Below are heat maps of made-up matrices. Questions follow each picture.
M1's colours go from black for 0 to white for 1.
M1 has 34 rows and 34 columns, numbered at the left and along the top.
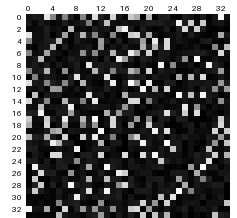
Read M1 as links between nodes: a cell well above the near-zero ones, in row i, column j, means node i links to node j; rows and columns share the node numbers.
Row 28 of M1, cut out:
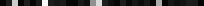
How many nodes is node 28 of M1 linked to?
5
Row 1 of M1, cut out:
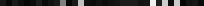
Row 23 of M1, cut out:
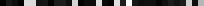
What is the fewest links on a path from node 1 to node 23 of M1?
3
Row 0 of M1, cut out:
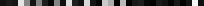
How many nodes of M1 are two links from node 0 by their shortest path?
5
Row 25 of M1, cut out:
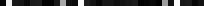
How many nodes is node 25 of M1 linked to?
5
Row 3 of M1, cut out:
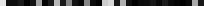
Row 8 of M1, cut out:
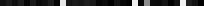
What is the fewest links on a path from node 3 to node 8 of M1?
7
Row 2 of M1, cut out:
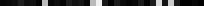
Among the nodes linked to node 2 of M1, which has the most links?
node 16
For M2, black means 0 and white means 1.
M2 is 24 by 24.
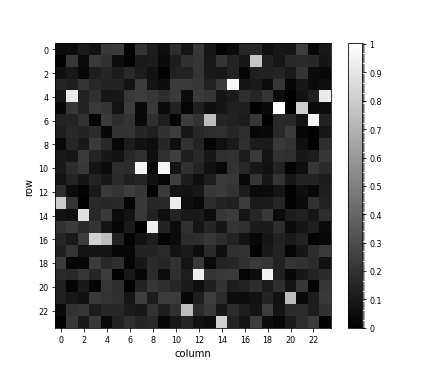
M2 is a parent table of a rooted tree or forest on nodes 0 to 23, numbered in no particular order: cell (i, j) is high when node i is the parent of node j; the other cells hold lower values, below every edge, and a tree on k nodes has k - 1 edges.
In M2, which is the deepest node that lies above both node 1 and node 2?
4
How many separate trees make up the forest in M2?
3
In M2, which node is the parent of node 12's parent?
5
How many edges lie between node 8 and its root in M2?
3
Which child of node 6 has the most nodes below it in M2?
13
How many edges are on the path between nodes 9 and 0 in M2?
3
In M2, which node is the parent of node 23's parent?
16
